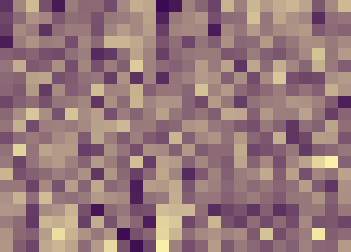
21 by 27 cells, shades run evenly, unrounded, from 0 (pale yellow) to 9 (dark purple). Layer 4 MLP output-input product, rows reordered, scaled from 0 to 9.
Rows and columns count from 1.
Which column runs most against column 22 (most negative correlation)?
13
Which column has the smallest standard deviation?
7
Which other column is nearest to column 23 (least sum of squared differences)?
20
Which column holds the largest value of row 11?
23
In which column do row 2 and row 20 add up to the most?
10
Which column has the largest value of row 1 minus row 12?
14
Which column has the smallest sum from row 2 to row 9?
11
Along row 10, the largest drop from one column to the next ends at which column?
6
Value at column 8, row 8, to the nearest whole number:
2
